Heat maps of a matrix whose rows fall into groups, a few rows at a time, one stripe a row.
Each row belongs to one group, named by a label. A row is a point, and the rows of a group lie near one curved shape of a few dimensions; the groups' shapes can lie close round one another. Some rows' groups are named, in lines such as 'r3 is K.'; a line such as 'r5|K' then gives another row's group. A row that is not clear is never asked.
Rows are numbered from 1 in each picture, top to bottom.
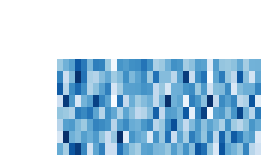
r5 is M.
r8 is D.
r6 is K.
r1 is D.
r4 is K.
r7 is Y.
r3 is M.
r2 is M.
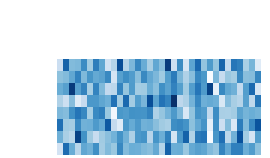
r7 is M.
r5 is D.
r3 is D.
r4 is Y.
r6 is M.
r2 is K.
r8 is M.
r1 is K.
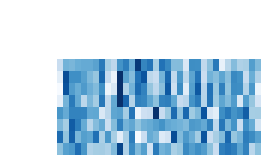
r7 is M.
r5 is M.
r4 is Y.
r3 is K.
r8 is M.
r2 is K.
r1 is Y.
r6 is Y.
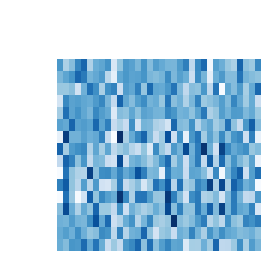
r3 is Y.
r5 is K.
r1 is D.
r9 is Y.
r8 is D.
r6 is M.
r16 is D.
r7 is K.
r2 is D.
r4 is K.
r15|M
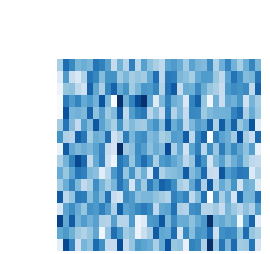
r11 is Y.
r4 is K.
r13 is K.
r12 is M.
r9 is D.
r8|K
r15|Y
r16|K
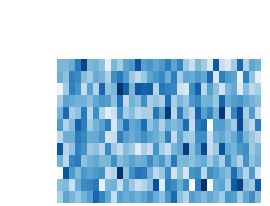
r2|Y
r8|D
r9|Y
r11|M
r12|K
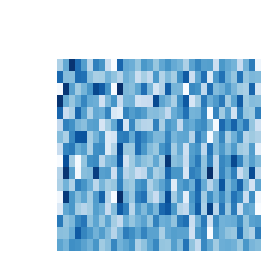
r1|D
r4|D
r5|M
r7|D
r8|Y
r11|M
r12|K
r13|Y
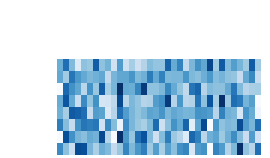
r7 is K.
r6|M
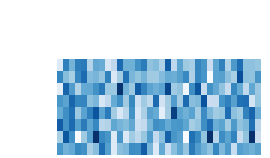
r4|M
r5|M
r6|D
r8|M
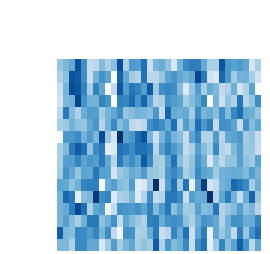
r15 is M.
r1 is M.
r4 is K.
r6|Y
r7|K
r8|D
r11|M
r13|D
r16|M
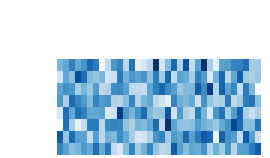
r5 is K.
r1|M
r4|M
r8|M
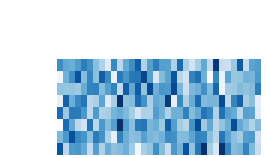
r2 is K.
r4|K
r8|D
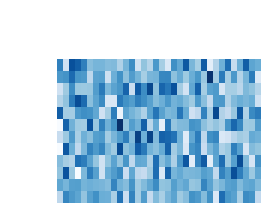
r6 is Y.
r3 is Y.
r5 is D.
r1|M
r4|D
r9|M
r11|Y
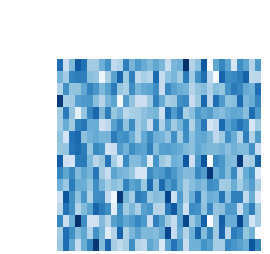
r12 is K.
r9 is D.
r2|M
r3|Y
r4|D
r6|M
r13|K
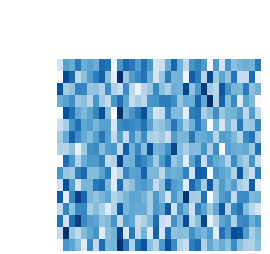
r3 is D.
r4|Y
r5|K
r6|K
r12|M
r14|M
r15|Y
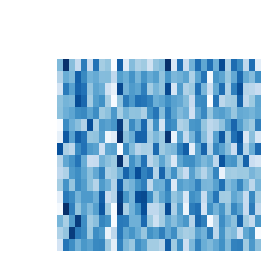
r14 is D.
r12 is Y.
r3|K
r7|K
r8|D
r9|M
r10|Y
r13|K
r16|K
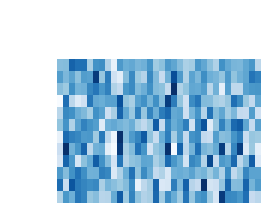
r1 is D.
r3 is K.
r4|Y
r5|Y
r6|M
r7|K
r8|K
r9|K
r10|M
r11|M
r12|M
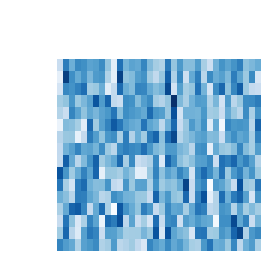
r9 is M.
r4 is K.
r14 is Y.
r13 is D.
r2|K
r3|K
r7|Y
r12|M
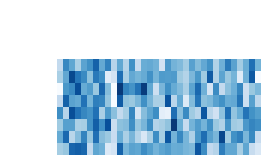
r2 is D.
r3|K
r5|M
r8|D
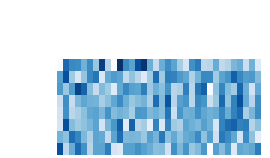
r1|K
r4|M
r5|M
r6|Y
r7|Y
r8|M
